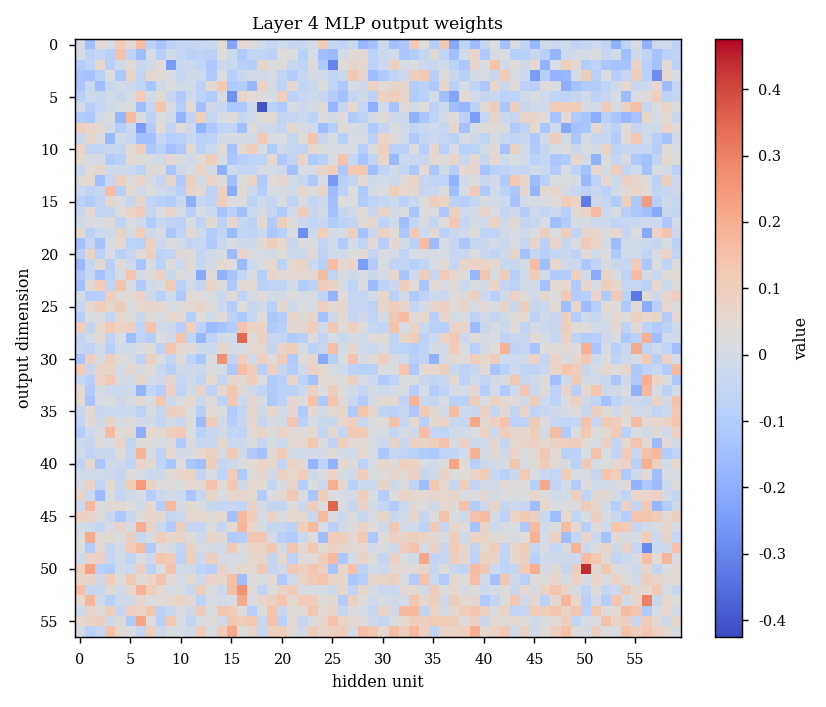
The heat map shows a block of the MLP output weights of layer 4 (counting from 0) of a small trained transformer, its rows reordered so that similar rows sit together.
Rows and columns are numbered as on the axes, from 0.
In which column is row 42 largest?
6
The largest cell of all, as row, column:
50, 50
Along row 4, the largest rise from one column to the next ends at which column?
18
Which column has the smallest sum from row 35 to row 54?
12
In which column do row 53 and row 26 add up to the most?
56
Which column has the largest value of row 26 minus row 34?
32
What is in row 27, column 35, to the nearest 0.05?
-0.1
